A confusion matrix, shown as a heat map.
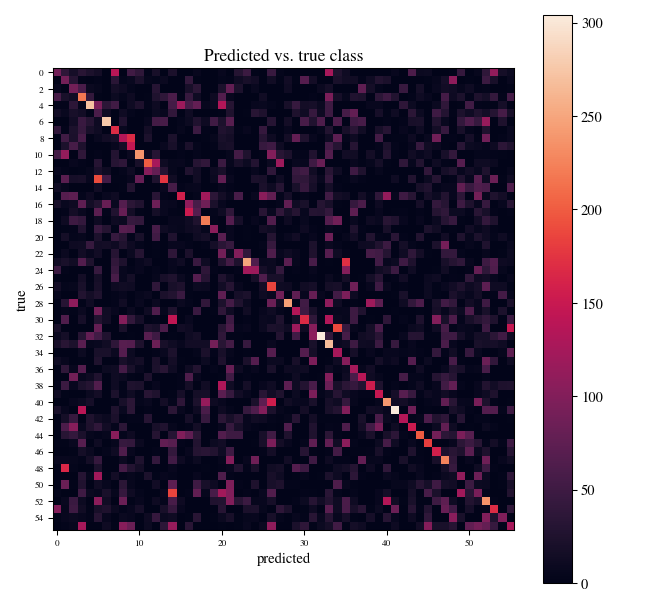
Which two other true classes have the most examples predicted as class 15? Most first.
4, 44
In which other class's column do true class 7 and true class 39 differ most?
31
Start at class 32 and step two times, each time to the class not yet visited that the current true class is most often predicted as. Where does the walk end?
34
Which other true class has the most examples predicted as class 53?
0
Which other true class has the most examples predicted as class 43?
41
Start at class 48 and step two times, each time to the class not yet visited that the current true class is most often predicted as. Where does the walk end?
30
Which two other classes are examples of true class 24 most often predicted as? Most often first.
23, 35
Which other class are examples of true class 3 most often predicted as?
33
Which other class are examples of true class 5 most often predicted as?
36
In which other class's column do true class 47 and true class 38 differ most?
20
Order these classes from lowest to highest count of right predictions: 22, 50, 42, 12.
50, 12, 22, 42
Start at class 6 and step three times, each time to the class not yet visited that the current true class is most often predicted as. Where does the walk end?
26
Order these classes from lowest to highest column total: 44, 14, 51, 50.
44, 50, 51, 14
